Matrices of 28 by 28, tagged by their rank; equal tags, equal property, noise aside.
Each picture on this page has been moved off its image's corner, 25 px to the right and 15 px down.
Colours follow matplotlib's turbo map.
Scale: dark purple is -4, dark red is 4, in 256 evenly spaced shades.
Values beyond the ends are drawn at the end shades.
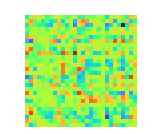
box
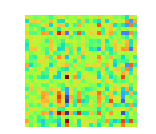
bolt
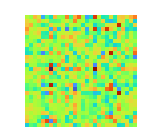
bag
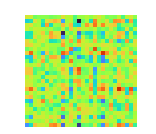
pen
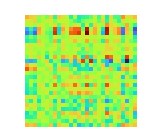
bolt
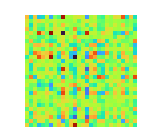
pen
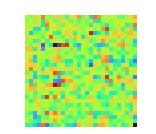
bag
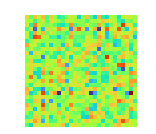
bag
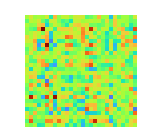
bag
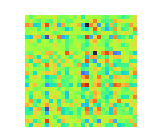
pen
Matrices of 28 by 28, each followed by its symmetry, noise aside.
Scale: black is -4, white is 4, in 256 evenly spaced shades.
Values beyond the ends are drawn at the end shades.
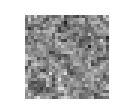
symmetric across the other diagonal.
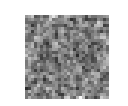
same after a half turn.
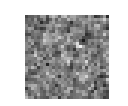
symmetric across the other diagonal.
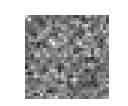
symmetric.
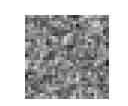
antisymmetric.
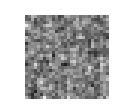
no symmetry.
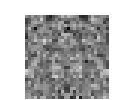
mirrored left to right.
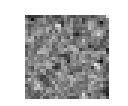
symmetric across the other diagonal.
